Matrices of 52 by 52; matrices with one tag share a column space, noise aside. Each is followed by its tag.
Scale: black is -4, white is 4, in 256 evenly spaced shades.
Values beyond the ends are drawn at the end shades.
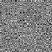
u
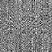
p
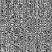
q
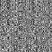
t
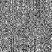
t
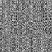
p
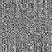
q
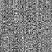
p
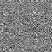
u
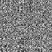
t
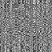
q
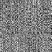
p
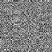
u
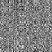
t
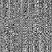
q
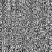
t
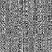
p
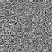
u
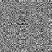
u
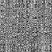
q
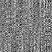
q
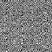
u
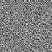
u
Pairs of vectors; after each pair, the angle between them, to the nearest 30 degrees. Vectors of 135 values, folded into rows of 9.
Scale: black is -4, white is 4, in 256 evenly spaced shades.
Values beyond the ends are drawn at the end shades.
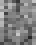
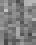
60 degrees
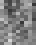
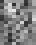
150 degrees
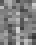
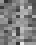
120 degrees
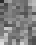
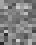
120 degrees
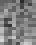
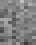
150 degrees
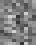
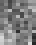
90 degrees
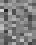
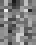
120 degrees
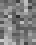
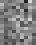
120 degrees
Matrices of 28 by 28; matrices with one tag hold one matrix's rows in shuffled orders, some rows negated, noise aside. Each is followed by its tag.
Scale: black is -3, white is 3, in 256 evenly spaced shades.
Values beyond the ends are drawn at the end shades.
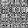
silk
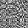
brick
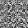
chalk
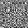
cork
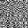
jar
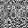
chalk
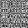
silk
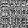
silk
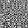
cork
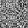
brick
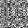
chalk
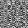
chalk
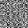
jar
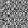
cork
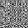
cork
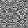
brick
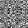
chalk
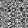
chalk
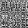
silk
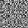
cork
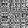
silk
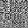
cork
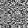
chalk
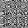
cork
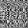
jar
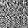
jar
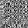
cork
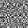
jar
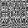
silk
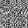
cork
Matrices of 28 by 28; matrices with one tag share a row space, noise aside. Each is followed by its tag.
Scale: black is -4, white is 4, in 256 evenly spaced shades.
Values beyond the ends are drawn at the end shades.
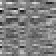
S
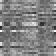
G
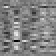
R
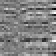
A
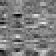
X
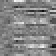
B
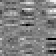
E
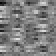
X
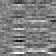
B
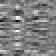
X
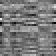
G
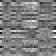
G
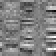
E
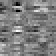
X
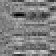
B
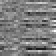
A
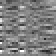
S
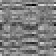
G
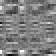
S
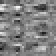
X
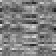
G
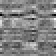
G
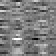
X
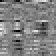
X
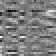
S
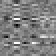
R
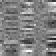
E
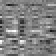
S
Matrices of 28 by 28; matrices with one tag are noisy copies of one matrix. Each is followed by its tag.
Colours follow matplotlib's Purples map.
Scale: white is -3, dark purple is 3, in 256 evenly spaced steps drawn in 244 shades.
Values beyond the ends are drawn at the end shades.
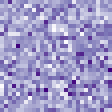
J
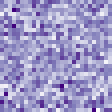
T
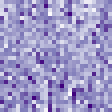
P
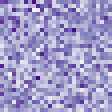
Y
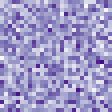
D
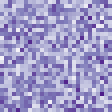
D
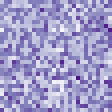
J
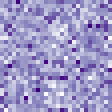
J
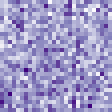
P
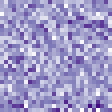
T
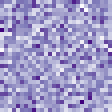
Y
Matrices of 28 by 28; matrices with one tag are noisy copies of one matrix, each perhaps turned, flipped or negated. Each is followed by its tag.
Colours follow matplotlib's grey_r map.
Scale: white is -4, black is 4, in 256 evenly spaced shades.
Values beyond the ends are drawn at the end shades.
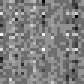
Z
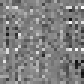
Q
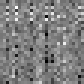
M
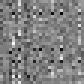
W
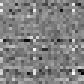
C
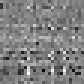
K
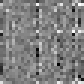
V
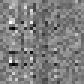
K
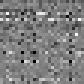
W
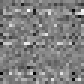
C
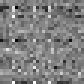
Z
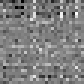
Q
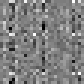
C
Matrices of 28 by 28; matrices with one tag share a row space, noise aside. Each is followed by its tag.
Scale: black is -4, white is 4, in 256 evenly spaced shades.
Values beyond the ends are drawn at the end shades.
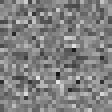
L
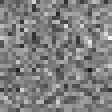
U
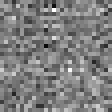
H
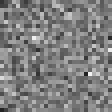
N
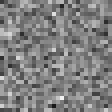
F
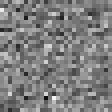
F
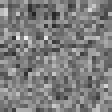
H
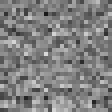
H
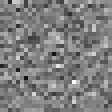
F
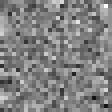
F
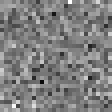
N
